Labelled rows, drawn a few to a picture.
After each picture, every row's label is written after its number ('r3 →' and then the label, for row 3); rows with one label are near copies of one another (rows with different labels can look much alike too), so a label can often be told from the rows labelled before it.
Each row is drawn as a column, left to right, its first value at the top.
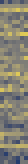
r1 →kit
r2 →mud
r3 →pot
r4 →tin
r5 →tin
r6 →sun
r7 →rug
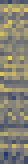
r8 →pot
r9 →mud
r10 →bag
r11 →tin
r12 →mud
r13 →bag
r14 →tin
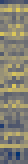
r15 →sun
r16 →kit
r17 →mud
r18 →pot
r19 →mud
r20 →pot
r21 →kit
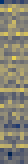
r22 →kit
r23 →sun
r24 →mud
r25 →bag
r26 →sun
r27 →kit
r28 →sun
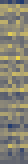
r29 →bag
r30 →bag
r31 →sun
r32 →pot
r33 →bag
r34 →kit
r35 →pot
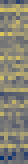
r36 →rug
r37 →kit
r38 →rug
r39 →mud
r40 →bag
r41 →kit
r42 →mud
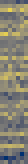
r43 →rug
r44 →rug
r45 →tin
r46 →rug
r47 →pot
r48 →mud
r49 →bag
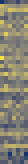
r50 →bag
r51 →pot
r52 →mud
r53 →tin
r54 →kit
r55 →tin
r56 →mud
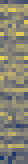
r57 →rug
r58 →bag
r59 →tin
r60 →mud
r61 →sun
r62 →sun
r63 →bag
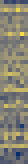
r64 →tin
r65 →kit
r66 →pot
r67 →kit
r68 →mud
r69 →sun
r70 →kit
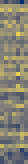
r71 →tin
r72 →bag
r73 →mud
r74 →bag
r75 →pot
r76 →kit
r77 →mud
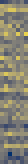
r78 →bag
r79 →pot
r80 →mud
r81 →tin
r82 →rug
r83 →tin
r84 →sun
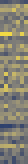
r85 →sun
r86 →pot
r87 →sun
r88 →tin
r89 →bag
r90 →sun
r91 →bag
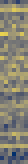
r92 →rug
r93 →sun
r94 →tin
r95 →mud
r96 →kit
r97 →rug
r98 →mud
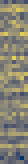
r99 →rug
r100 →sun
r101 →tin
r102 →bag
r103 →mud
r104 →rug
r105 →pot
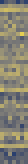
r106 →kit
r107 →mud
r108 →tin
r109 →mud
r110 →kit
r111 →sun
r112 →kit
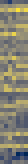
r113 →rug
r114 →pot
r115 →kit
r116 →rug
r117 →mud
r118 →mud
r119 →mud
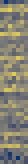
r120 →rug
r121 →kit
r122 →mud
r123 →pot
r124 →rug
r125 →bag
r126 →tin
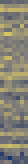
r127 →mud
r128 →rug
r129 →rug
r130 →tin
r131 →tin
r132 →mud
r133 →tin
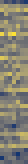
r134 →rug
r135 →bag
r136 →pot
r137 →sun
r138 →mud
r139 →kit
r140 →kit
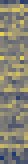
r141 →rug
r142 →kit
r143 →pot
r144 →mud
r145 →tin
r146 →bag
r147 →kit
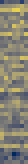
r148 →kit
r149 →rug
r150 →sun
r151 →mud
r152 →mud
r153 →bag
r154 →rug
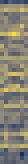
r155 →sun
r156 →kit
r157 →pot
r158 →pot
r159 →pot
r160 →mud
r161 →kit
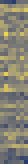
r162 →bag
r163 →pot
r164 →kit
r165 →kit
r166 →tin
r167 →rug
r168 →tin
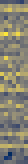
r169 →pot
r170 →rug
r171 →mud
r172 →sun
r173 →pot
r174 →kit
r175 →tin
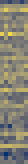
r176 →sun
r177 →mud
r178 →sun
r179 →rug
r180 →kit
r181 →kit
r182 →mud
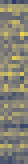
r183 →tin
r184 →pot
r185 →tin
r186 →bag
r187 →bag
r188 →pot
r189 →sun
